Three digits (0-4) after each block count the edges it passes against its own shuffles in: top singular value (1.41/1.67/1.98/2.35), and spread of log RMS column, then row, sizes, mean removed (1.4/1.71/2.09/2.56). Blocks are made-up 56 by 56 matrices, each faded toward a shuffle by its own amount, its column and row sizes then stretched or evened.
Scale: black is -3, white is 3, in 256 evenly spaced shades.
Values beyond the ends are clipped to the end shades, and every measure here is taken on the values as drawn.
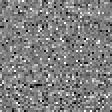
2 0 1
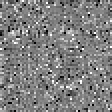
2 0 1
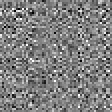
4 3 3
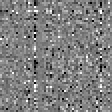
2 4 1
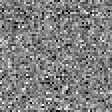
1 1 2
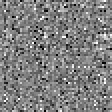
1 2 2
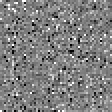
0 3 0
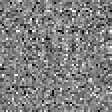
2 0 3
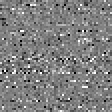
1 0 4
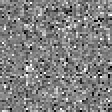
1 2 1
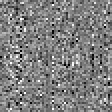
1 4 0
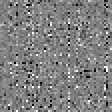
0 4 2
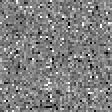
0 2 1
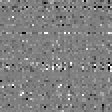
1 2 4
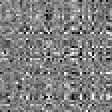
4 3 4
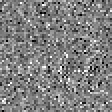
1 1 1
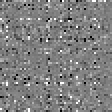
0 3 4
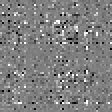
1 3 4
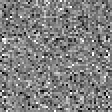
2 1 1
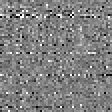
2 1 4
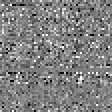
0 1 4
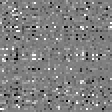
2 1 4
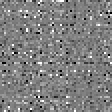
1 3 4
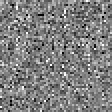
0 2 0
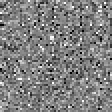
1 2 1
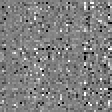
2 3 3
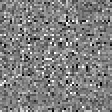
2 2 3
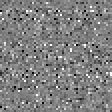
1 0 3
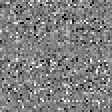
0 1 3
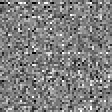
1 3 3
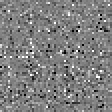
0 2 3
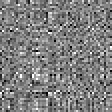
4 2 2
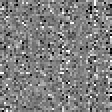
0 4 0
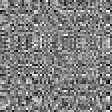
4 2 3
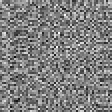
4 1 0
